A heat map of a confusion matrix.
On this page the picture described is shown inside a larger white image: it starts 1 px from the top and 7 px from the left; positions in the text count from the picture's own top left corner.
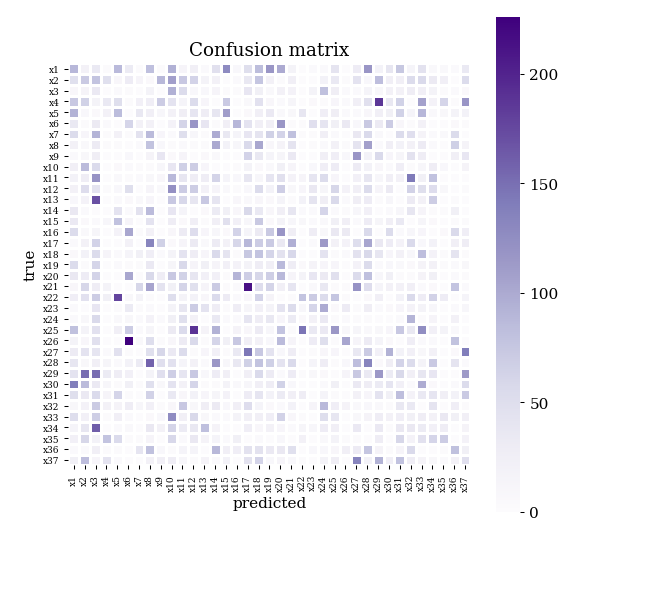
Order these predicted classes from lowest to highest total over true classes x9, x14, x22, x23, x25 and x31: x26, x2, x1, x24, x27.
x26, x2, x27, x1, x24
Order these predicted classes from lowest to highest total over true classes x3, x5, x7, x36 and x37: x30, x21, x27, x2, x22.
x22, x30, x2, x21, x27
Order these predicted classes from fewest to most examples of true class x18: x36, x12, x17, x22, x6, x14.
x22, x6, x12, x36, x14, x17
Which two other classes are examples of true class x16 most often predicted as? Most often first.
x20, x6
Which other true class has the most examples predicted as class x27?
x37
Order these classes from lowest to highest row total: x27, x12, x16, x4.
x16, x12, x27, x4
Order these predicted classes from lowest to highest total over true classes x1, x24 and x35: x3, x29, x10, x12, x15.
x29, x12, x3, x15, x10
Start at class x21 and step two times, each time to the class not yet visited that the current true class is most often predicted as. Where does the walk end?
x8
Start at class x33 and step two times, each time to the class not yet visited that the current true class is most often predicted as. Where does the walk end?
x2
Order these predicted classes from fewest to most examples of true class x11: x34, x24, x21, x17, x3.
x21, x17, x24, x34, x3
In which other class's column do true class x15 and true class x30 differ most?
x1
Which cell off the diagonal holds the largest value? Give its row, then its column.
x26, x6
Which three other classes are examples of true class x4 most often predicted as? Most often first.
x29, x37, x33
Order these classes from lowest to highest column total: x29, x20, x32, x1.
x29, x32, x1, x20
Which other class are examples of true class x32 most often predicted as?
x24
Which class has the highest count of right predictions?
x28
